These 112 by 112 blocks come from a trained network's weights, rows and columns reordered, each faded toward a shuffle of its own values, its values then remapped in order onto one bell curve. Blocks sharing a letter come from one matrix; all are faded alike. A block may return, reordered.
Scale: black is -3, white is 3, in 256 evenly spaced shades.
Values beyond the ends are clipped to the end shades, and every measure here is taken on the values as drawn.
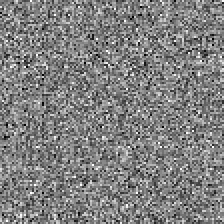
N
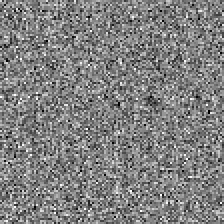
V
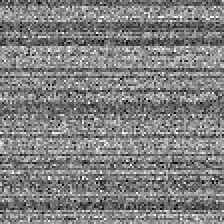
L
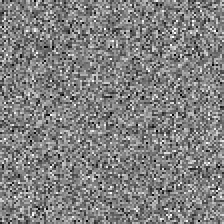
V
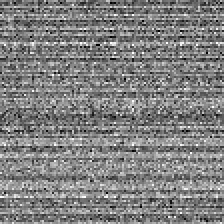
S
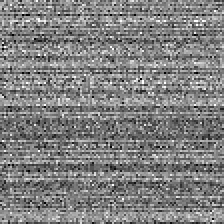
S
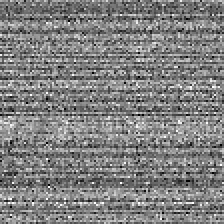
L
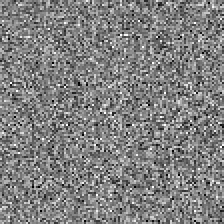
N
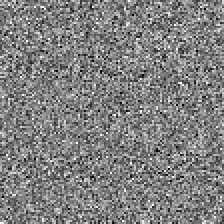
V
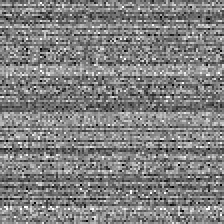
L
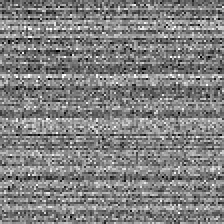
S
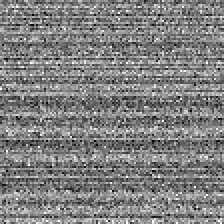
S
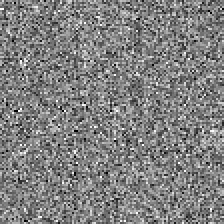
N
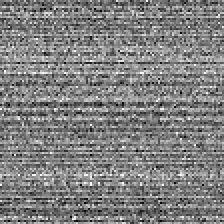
S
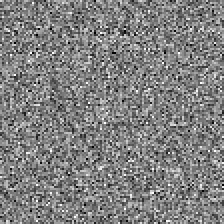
N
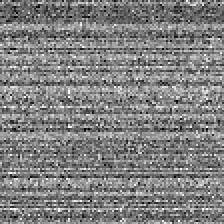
S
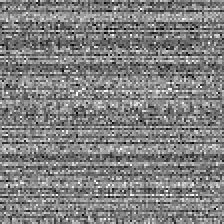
L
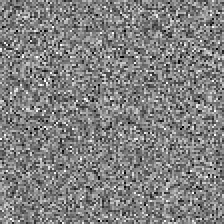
N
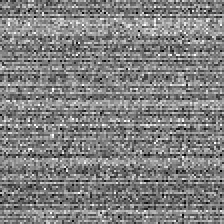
S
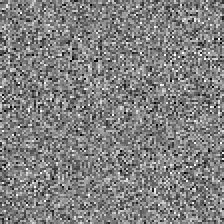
V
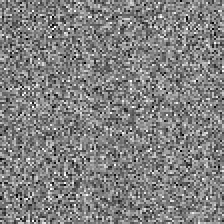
N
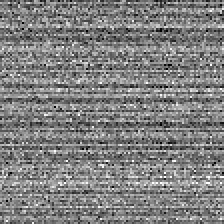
S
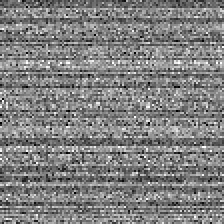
L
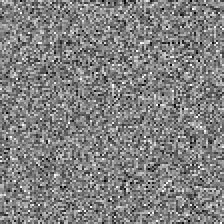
N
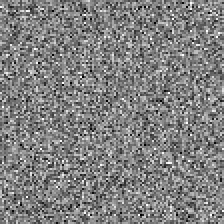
V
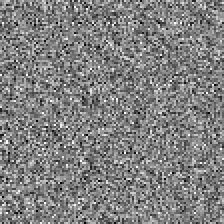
N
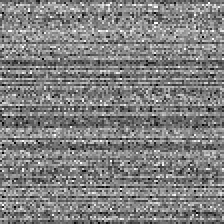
L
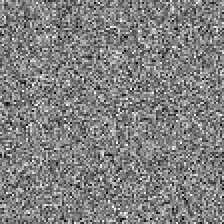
V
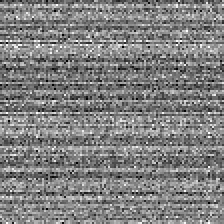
S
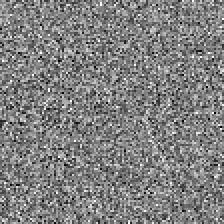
V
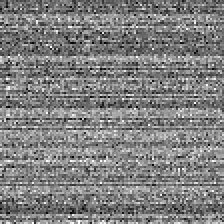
S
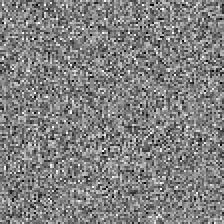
N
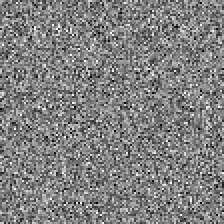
V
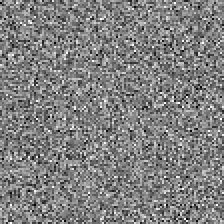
N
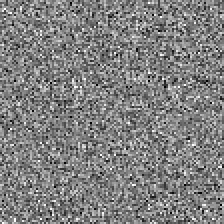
V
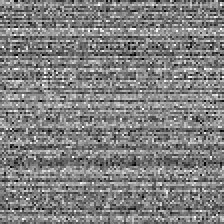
S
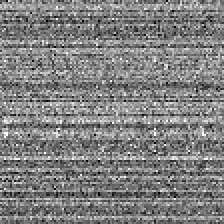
S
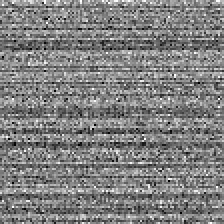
L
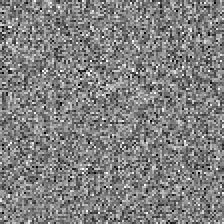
N
